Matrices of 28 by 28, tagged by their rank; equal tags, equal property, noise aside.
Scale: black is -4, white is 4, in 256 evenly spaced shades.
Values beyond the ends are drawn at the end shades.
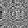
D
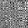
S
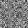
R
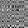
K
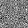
R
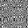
S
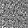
R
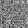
R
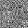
R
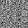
R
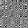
D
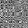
S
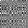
K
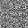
R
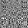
S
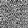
R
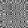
K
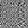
D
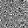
R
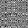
S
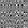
K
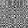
D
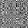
S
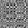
K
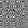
D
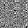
S
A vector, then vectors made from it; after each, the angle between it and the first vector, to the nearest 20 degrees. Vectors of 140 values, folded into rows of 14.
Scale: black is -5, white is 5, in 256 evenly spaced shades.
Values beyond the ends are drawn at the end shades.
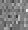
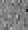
160 degrees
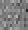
160 degrees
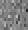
160 degrees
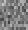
60 degrees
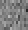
160 degrees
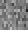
140 degrees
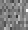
20 degrees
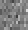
20 degrees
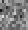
80 degrees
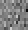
160 degrees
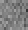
140 degrees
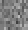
80 degrees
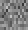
120 degrees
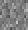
60 degrees
